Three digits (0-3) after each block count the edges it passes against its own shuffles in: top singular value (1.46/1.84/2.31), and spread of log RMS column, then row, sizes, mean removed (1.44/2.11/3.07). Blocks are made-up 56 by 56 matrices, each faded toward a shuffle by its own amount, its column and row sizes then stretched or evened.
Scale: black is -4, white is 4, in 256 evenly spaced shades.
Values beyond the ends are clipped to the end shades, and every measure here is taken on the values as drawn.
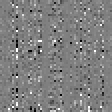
1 3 1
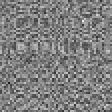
3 1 0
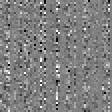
1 3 0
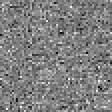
1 0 0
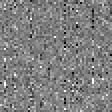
0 2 0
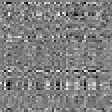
3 1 3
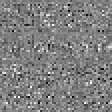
1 1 2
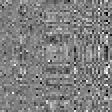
3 2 0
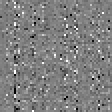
1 2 0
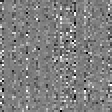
1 3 0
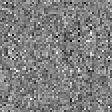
1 1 1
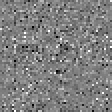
1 1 1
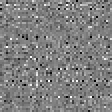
2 1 2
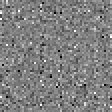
0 1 1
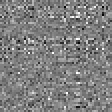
2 1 2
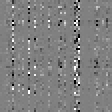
2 3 1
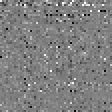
0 1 2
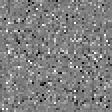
1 0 1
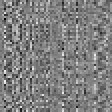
3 3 0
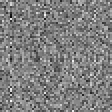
2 1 0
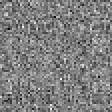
2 0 0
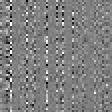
3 3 0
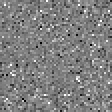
0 0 0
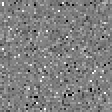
0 0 1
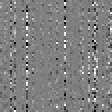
2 3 0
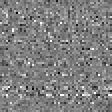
2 0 2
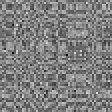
3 0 0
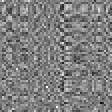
3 2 0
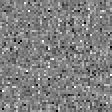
1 0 1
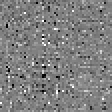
1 2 1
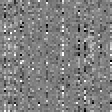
2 3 0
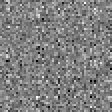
1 2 0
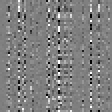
3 3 0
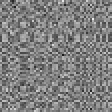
3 0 1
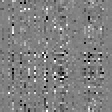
2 3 1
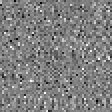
2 0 0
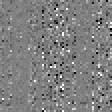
0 3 0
